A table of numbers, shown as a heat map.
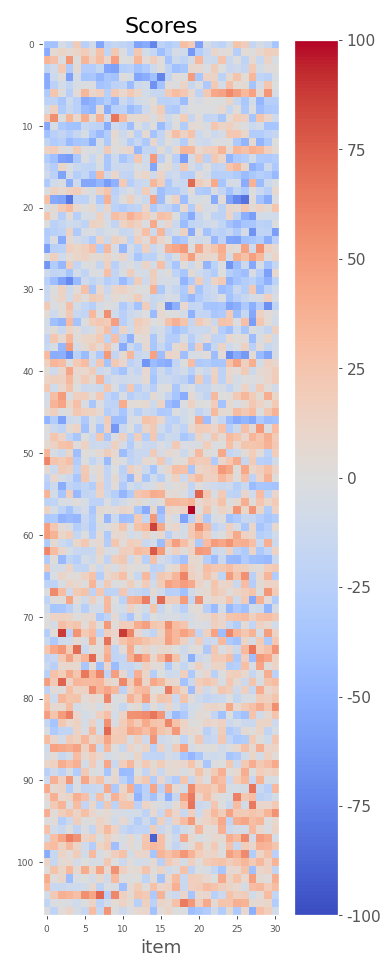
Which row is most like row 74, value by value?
88
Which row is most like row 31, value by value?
87
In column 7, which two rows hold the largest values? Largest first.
104, 77
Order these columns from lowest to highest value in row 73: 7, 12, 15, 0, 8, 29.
29, 0, 7, 15, 12, 8
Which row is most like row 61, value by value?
6
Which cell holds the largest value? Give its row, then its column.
57, 19
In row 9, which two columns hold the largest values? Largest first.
9, 1
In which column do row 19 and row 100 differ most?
26
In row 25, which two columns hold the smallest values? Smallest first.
0, 10
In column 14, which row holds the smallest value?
97
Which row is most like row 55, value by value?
50
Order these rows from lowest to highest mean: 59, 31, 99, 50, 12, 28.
12, 28, 31, 50, 59, 99
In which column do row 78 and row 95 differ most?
2
